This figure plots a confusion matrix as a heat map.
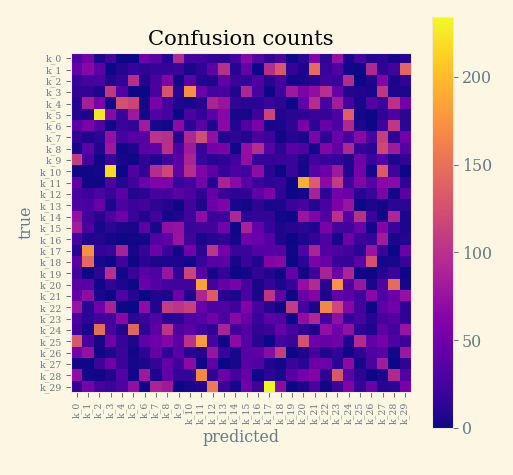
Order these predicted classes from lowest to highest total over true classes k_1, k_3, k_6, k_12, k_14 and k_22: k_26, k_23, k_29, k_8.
k_26, k_29, k_8, k_23
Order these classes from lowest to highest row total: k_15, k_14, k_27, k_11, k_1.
k_27, k_15, k_14, k_1, k_11
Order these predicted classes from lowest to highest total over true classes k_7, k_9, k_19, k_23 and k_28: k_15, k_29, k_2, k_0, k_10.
k_2, k_29, k_15, k_0, k_10
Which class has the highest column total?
k_23
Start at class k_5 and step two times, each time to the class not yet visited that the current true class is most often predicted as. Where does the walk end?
k_24
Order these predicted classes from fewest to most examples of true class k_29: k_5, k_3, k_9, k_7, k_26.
k_9, k_3, k_26, k_5, k_7
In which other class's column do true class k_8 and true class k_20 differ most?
k_11
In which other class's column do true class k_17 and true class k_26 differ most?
k_1
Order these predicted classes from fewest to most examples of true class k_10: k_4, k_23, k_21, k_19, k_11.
k_4, k_19, k_21, k_11, k_23
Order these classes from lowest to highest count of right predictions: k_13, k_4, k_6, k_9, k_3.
k_9, k_13, k_6, k_3, k_4
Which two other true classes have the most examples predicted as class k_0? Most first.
k_25, k_9
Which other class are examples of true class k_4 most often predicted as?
k_5
